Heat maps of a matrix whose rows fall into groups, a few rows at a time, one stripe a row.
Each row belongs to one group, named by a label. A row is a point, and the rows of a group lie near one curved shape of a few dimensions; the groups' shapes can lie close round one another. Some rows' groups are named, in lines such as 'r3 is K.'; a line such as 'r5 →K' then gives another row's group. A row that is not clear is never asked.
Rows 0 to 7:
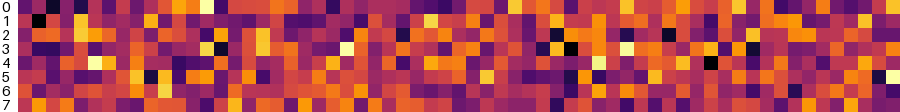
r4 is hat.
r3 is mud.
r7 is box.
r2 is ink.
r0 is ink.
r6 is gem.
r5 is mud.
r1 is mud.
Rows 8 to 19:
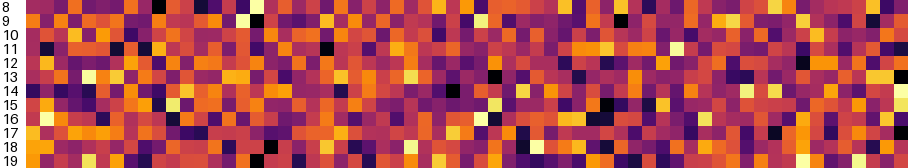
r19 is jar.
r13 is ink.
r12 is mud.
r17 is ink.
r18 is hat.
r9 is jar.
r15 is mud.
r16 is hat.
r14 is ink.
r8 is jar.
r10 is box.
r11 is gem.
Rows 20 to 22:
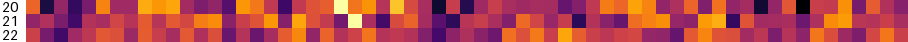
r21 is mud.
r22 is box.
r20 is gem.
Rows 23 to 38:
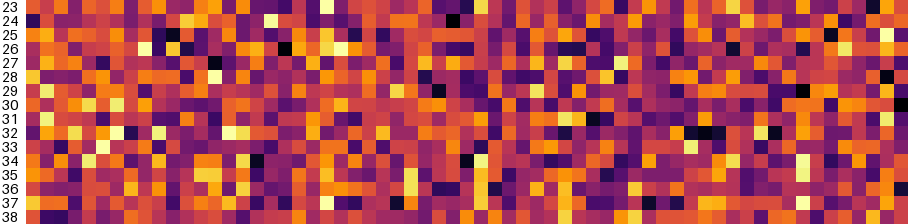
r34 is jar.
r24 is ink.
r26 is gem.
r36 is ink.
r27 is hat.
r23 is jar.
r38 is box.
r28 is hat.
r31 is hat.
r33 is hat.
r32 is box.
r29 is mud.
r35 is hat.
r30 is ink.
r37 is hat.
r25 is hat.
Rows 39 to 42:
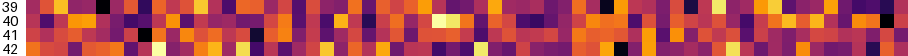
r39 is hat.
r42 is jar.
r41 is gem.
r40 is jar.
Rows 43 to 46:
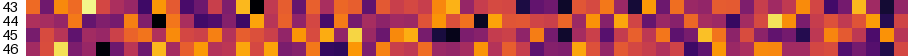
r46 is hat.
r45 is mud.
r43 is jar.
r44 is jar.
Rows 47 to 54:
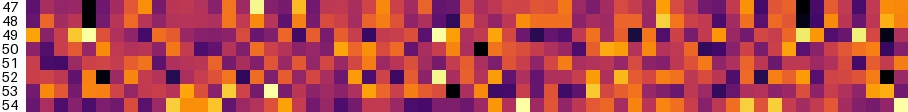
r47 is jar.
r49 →jar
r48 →jar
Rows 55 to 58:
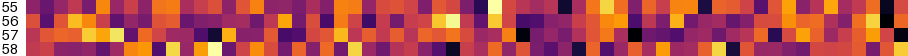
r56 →jar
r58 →mud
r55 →hat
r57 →ink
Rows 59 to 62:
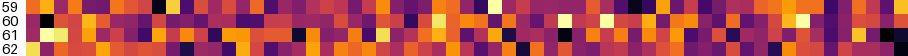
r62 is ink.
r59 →mud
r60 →mud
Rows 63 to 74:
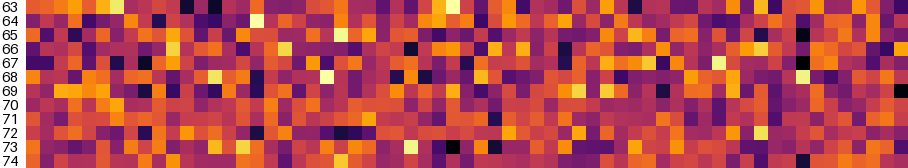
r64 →jar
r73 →ink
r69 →mud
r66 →ink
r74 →gem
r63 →ink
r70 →box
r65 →gem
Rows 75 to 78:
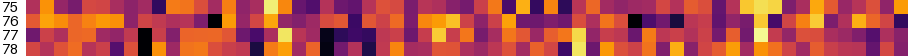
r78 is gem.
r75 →ink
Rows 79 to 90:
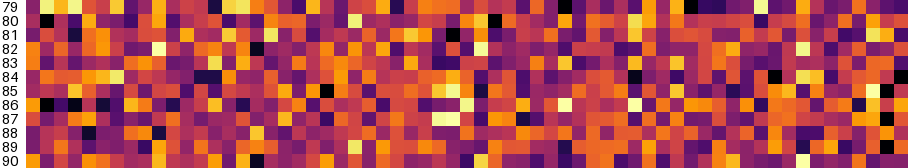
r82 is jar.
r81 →ink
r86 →box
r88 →jar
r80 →mud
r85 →jar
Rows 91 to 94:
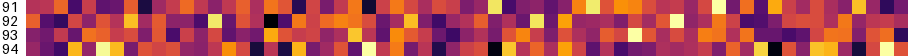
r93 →mud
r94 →box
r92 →ink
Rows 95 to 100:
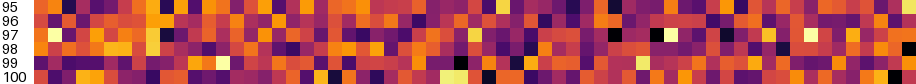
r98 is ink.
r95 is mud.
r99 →ink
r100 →jar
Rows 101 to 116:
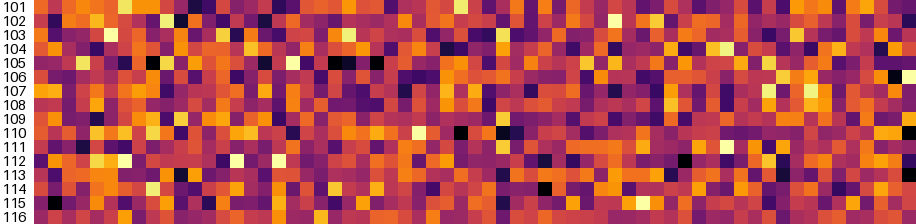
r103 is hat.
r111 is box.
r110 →ink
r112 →ink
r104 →mud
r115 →mud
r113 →mud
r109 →mud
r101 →ink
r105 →gem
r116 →box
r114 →hat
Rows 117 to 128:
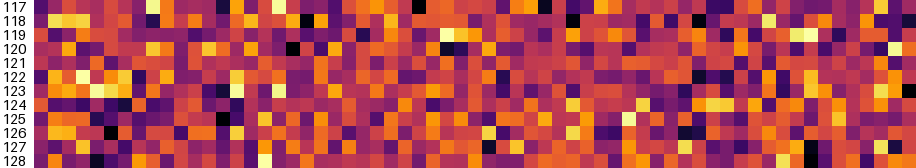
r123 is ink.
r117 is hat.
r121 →box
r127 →jar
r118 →box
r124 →box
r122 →box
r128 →jar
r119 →mud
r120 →jar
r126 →hat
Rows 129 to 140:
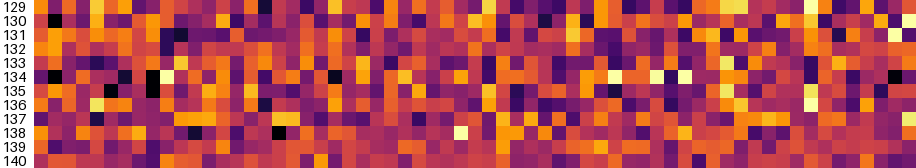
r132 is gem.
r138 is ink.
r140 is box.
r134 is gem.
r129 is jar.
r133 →mud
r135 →hat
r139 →box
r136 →jar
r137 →ink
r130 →mud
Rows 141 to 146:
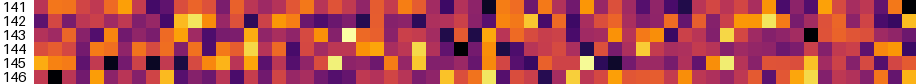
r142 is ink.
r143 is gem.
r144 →ink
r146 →mud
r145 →hat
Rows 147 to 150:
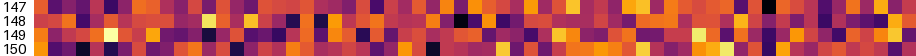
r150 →box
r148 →jar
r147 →box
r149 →hat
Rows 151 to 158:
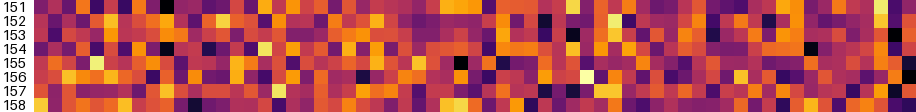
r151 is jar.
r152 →hat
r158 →ink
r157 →hat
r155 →ink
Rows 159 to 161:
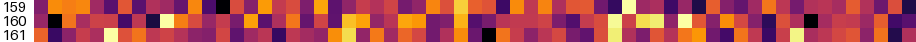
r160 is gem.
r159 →hat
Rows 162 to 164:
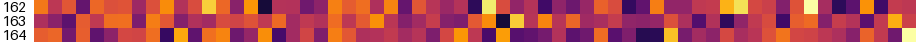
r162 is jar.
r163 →box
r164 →mud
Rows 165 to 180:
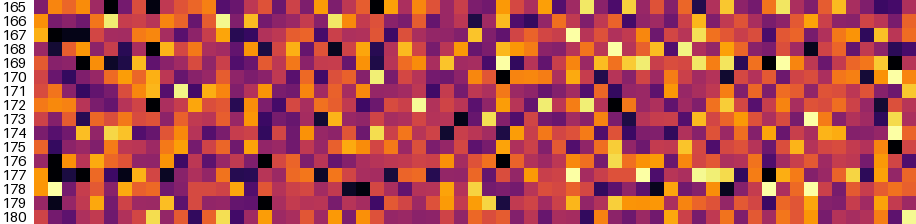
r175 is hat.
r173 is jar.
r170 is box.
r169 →box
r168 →gem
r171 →mud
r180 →mud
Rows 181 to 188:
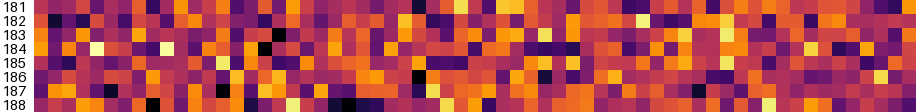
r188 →gem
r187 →hat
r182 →box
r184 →jar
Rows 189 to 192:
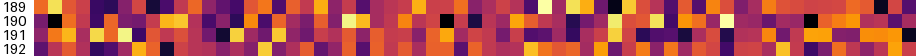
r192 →jar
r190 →gem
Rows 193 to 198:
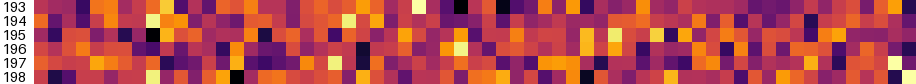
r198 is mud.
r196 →mud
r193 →ink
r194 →gem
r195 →gem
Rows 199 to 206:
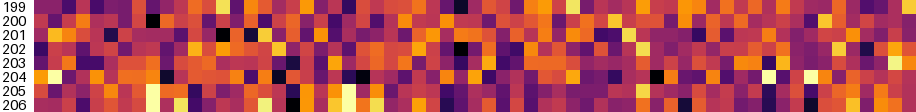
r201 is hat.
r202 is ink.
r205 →gem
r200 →gem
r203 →jar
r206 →gem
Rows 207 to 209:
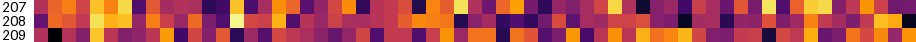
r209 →mud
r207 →ink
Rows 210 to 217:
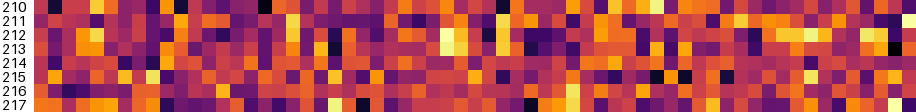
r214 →gem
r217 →hat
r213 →jar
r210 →mud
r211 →ink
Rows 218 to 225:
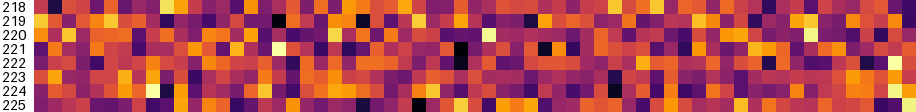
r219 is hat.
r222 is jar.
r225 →ink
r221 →ink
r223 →gem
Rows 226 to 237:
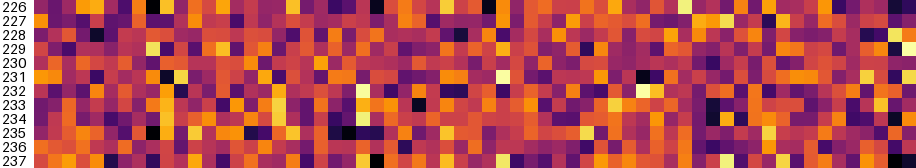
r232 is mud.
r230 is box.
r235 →gem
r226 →gem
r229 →mud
